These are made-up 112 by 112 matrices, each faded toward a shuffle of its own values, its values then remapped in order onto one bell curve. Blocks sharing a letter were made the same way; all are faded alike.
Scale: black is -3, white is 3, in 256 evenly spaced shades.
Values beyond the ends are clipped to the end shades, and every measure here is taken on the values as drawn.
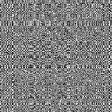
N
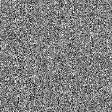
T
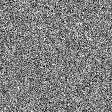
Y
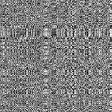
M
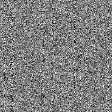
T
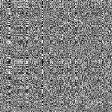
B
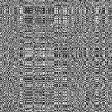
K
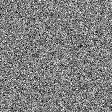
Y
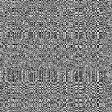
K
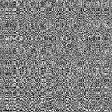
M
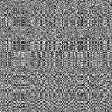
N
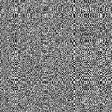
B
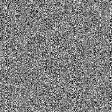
T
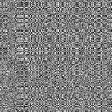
K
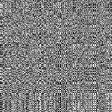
B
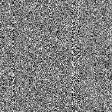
T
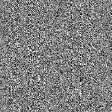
T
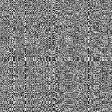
B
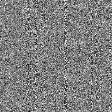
T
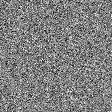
Y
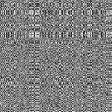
K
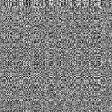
M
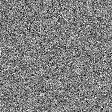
Y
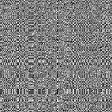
N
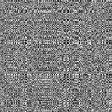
M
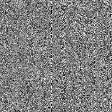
T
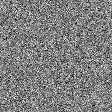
Y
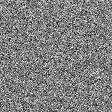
Y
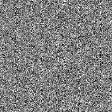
T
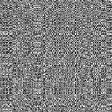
M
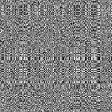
N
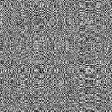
M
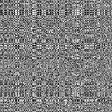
N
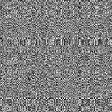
M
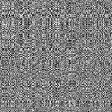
M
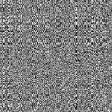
B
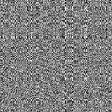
B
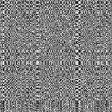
N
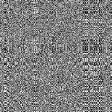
B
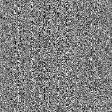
T
